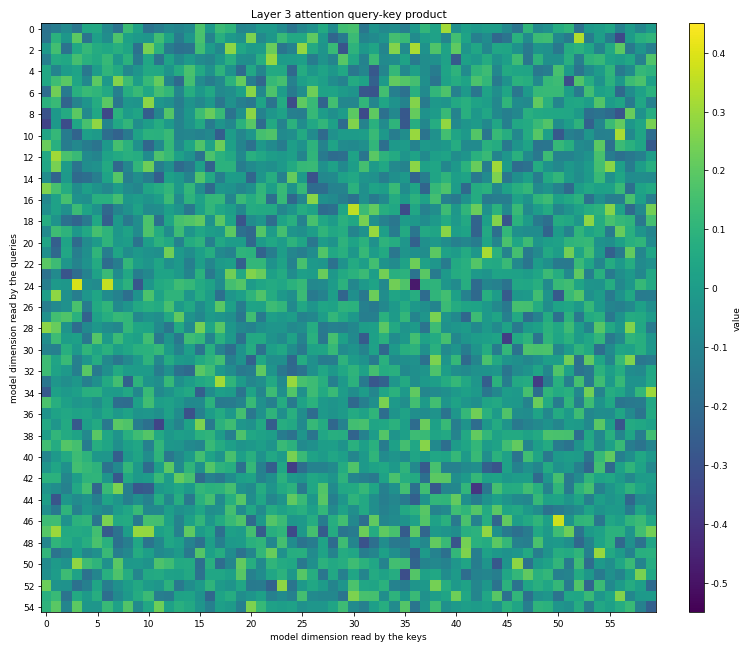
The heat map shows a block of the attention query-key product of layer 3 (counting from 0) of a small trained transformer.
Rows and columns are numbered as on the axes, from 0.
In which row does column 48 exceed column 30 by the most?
35
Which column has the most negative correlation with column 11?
44
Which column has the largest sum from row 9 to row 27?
12
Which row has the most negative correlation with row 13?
50
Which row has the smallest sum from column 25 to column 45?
41
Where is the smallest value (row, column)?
24, 36
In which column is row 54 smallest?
59
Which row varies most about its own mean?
47
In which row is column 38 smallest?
43
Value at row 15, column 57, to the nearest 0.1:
-0.2
